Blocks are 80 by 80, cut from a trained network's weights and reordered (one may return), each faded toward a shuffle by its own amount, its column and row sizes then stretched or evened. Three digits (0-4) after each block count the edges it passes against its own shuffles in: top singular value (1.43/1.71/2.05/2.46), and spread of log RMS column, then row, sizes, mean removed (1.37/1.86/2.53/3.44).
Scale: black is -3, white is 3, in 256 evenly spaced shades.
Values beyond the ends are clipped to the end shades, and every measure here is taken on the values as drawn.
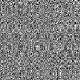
3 2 1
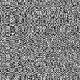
4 1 0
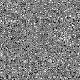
2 1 0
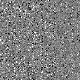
1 2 0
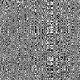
4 4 1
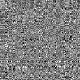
3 2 1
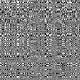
4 3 4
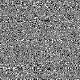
2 1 3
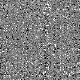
1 2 2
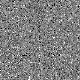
0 2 1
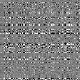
4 3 4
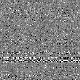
3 0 3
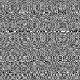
4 0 3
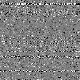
3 0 4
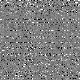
0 1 4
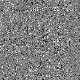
1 2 1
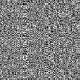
3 2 0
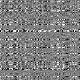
4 2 4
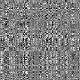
4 4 2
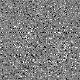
0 2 2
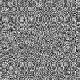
4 0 0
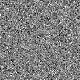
1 0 0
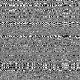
4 0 4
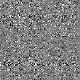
1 3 3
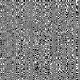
4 4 2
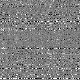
2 1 4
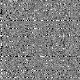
1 2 3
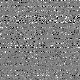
0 0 4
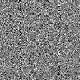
2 1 0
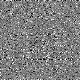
2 0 2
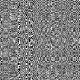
4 3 1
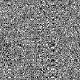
3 2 2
